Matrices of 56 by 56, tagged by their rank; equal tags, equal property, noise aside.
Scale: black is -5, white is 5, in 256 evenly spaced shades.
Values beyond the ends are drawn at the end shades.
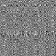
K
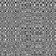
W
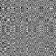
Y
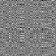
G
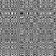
G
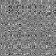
Y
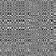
W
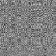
Y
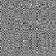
Y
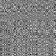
G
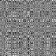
G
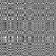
W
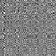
K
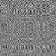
G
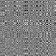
W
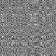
Y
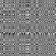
W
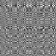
W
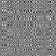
W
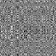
K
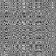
Y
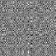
Y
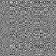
G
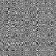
Y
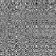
Y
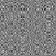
Y
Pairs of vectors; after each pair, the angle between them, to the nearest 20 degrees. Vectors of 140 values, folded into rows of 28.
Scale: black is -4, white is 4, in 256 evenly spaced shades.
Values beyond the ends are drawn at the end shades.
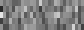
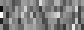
20 degrees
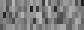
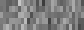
80 degrees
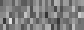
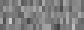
60 degrees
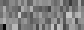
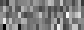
40 degrees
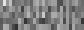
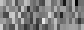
100 degrees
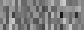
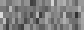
60 degrees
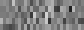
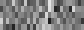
40 degrees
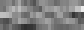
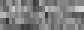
40 degrees
